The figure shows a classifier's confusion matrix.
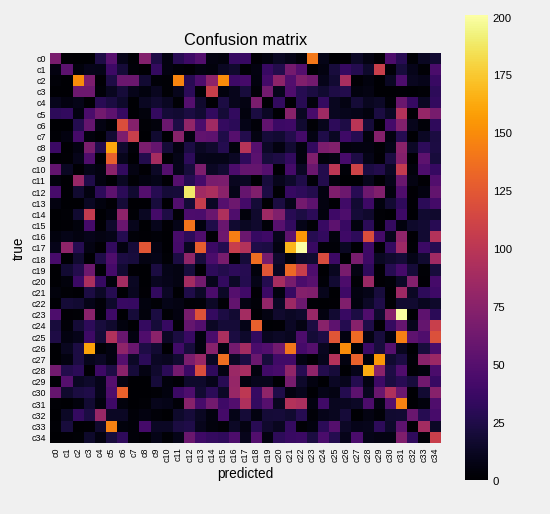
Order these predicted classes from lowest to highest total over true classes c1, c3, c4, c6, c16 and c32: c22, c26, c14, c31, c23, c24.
c23, c24, c26, c14, c31, c22
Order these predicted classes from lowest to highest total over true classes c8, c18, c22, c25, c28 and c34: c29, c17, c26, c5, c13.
c26, c29, c13, c17, c5
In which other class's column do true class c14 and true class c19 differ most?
c21
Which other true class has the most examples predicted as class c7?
c6
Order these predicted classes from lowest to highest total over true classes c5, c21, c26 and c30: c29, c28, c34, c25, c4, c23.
c25, c28, c4, c29, c23, c34
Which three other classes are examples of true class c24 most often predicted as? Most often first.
c18, c34, c27
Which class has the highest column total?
c31
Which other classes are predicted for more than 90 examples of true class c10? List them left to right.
c25, c27, c31
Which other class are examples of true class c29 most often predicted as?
c16
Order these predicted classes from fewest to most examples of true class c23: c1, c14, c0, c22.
c1, c22, c14, c0
